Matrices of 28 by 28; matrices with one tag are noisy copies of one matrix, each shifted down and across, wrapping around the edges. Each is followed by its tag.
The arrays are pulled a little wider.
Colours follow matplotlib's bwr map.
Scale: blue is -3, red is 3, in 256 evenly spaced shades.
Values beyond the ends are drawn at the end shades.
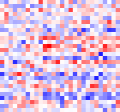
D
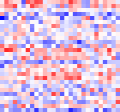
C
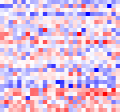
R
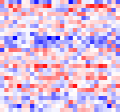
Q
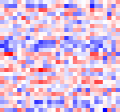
Q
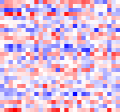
D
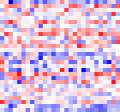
Q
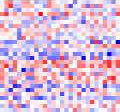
R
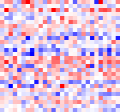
R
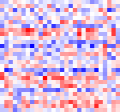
C
